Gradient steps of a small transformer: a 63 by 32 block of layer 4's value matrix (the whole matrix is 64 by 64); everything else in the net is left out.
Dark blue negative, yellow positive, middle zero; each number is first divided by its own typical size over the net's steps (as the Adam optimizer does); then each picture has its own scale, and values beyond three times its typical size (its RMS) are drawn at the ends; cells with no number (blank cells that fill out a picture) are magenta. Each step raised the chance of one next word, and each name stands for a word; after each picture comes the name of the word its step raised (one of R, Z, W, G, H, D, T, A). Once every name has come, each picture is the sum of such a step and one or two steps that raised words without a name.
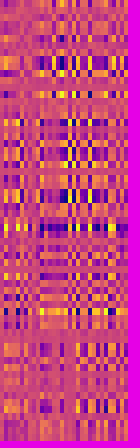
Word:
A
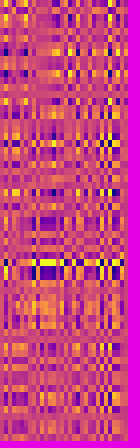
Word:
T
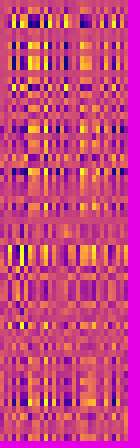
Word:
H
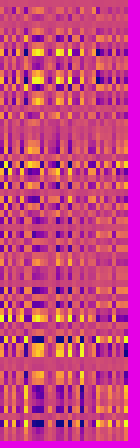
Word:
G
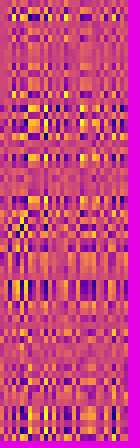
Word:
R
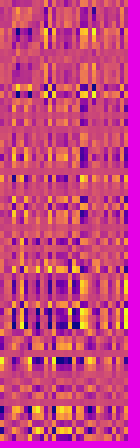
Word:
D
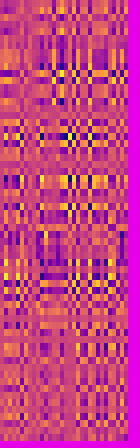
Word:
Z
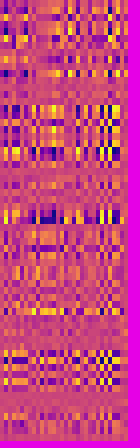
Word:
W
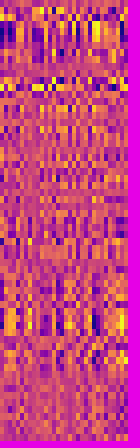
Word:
D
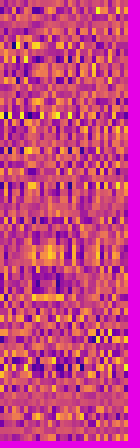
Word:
W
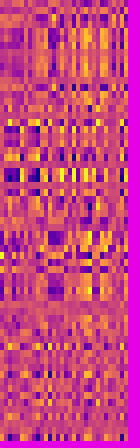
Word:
H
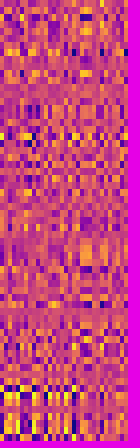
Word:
T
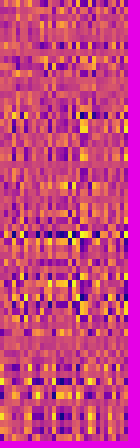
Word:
R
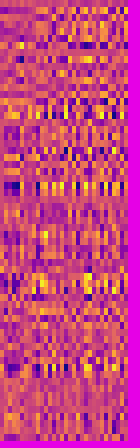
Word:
W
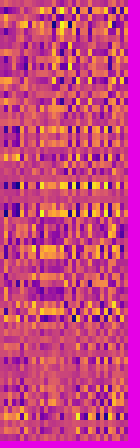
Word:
H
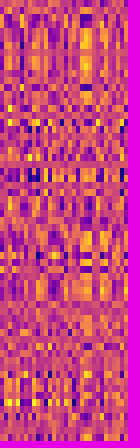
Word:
H
